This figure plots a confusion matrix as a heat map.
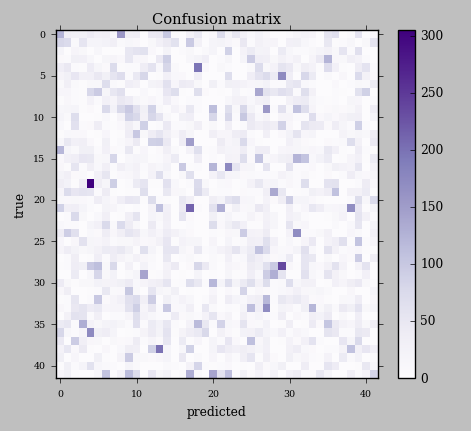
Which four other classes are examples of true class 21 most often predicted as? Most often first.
17, 38, 13, 0
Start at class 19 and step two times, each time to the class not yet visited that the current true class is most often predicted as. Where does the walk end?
29
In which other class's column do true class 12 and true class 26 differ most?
10
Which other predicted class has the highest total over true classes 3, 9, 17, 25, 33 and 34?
27
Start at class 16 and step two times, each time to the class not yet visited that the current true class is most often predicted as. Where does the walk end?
2
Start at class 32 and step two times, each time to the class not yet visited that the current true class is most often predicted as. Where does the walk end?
39
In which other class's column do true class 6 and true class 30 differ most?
20
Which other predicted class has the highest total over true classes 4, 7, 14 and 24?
18
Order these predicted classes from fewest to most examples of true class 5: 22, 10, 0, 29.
0, 10, 22, 29
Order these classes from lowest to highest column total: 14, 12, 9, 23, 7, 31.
23, 7, 31, 12, 9, 14
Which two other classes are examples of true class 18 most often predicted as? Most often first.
4, 7
